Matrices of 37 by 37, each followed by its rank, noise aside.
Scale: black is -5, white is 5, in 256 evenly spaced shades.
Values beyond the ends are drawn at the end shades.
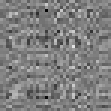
four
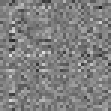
six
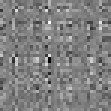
four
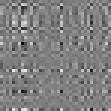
two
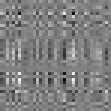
two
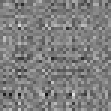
four
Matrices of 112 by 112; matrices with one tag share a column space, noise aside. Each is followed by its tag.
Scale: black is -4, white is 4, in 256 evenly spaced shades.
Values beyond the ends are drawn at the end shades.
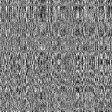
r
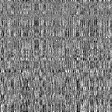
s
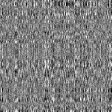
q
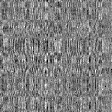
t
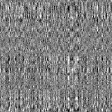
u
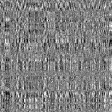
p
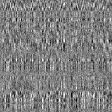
p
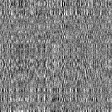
q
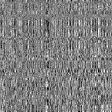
s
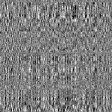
u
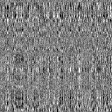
u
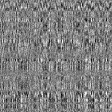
p
